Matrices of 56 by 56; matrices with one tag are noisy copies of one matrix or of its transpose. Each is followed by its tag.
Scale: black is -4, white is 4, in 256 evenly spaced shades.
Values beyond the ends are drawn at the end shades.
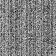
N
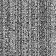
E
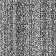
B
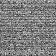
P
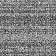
B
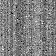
B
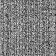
P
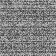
N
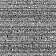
N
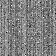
N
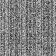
N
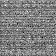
P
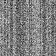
B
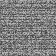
P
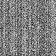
E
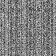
N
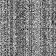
B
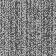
N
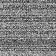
E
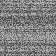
B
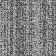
B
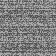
N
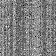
B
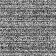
N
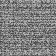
P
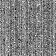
N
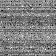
B
